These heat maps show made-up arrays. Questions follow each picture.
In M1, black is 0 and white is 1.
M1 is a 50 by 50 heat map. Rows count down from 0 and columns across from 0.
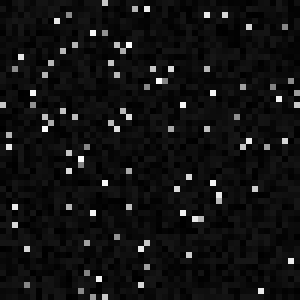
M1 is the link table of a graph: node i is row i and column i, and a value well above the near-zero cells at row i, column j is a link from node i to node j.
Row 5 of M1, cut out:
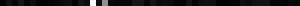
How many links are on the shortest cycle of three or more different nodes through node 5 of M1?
4
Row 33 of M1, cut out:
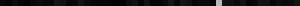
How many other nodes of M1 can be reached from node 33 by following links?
2
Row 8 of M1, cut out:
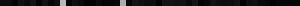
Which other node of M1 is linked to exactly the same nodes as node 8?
node 18
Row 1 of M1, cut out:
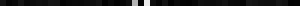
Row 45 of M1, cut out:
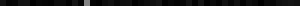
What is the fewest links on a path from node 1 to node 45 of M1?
3
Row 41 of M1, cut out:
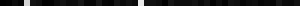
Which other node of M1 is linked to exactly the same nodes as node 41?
node 47
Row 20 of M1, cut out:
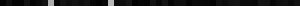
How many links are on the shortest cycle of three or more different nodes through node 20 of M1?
4
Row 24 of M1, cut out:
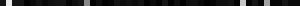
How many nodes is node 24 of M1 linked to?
4
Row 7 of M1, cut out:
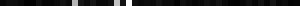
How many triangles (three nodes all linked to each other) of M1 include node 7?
2
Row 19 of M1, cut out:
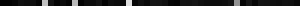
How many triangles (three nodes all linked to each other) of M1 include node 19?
2
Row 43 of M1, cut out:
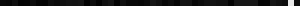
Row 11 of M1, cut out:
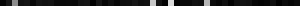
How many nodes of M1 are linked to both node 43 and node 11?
0
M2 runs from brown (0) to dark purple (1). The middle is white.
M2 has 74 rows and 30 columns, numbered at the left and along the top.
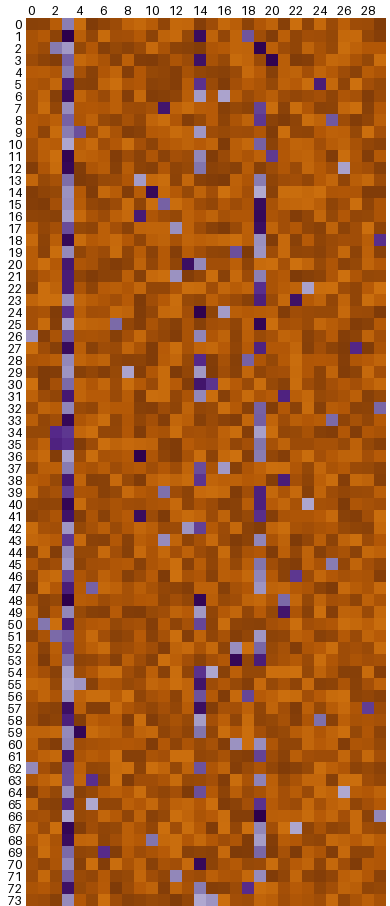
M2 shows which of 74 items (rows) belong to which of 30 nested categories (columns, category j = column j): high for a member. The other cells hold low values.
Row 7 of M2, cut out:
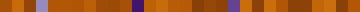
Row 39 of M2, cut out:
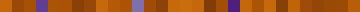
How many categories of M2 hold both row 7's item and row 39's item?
3
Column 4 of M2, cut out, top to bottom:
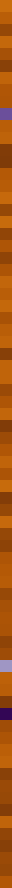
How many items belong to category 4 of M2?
3
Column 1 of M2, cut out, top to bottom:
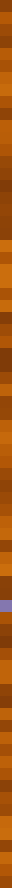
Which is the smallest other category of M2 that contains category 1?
14
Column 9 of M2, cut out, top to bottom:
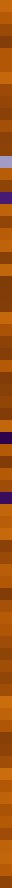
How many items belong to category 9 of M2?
4
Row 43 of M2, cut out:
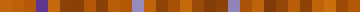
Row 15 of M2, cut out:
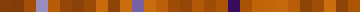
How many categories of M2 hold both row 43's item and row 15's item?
3
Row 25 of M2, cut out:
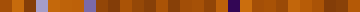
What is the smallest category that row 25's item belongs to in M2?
7
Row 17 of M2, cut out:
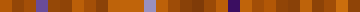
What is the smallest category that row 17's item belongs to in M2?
12
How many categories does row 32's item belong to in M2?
3
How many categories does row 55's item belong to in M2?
3
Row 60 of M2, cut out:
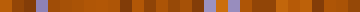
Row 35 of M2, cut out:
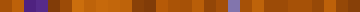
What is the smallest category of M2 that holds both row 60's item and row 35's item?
19
